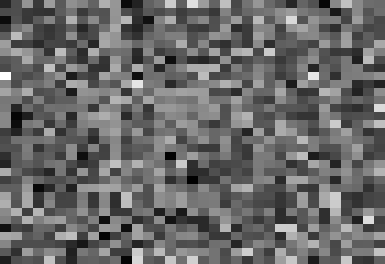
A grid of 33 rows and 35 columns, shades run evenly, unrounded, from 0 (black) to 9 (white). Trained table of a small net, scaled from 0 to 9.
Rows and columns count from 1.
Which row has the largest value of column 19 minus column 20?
10
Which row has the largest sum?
32
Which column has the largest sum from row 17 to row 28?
15
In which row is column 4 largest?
27
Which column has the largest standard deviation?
13
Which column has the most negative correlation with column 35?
21
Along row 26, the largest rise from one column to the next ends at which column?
12
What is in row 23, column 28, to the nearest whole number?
6
